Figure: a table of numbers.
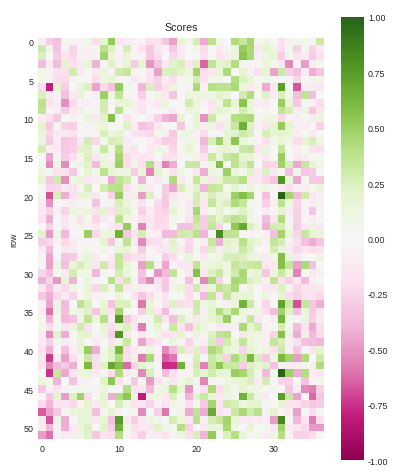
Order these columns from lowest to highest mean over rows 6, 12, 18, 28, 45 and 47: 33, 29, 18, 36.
33, 36, 29, 18
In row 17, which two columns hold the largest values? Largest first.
24, 8
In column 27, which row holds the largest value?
41
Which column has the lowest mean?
1
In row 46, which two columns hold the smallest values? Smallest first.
13, 35
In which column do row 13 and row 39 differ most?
23
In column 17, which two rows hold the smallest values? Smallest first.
42, 41
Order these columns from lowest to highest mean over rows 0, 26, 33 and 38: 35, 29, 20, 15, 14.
35, 14, 15, 29, 20
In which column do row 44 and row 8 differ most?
31
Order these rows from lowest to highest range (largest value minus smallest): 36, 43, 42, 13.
13, 36, 42, 43
